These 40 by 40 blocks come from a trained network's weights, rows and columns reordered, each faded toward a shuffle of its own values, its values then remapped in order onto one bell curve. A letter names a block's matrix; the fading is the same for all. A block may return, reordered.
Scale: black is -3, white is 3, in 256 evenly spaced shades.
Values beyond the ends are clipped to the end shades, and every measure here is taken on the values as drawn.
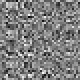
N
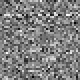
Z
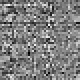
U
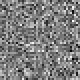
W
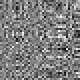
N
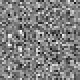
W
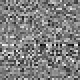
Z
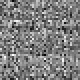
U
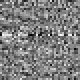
Z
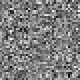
W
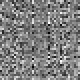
U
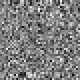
W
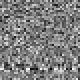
Z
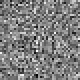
W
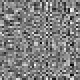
N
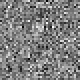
W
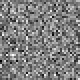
W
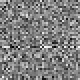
Z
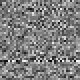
Z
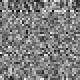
Z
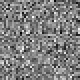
W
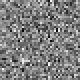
Z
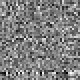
Z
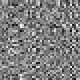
N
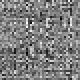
U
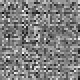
U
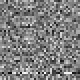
Z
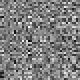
N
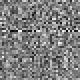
Z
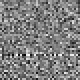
Z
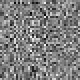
N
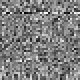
Z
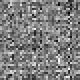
U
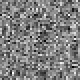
W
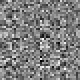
N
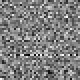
Z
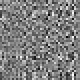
N
